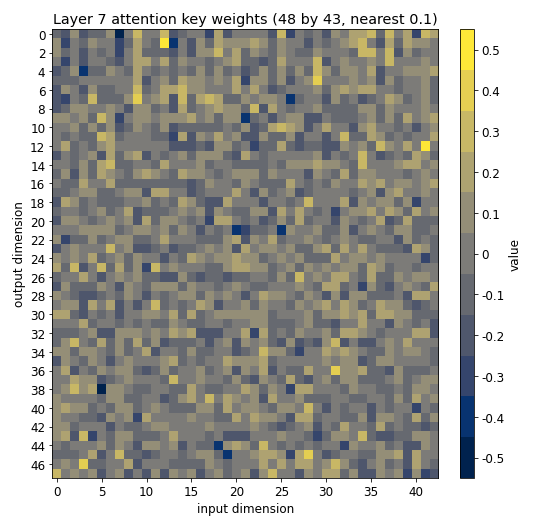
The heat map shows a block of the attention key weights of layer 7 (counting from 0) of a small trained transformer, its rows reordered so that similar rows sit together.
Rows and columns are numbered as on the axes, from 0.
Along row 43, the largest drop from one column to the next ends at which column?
4
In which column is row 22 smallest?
1
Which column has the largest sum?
32
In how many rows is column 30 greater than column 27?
15
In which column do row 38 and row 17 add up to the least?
5
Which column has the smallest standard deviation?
38
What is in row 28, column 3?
-0.2
